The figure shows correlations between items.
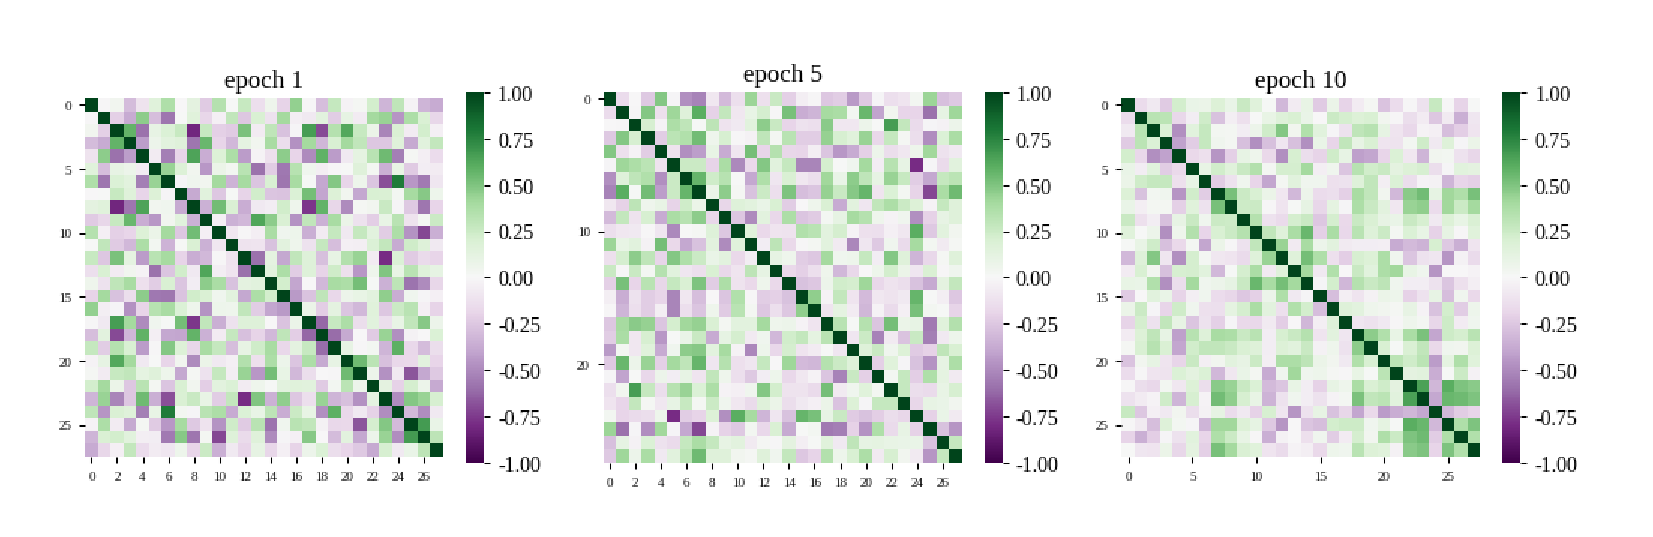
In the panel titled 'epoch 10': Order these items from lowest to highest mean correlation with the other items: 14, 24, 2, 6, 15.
24, 15, 6, 2, 14
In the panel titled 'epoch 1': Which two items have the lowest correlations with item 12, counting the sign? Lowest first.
23, 13
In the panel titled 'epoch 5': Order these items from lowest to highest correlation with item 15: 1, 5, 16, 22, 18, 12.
5, 1, 12, 22, 18, 16
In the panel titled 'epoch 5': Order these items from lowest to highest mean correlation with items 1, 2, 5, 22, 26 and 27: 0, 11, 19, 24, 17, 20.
24, 0, 11, 19, 20, 17
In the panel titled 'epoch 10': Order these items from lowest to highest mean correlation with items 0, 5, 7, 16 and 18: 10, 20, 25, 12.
12, 20, 25, 10
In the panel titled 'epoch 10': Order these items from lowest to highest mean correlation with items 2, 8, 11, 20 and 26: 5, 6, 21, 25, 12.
6, 21, 25, 5, 12
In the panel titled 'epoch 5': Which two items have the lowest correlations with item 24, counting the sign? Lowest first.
5, 9
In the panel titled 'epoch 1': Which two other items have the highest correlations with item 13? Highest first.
9, 23
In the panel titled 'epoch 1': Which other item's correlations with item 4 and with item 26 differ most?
8
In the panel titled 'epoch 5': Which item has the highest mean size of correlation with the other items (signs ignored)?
7
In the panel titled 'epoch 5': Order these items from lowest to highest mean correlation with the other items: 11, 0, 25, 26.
25, 0, 11, 26
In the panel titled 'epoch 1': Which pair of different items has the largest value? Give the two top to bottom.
6, 24
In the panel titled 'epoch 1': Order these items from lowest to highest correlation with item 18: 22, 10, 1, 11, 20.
20, 22, 10, 1, 11
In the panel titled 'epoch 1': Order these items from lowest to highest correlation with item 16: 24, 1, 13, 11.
13, 1, 11, 24
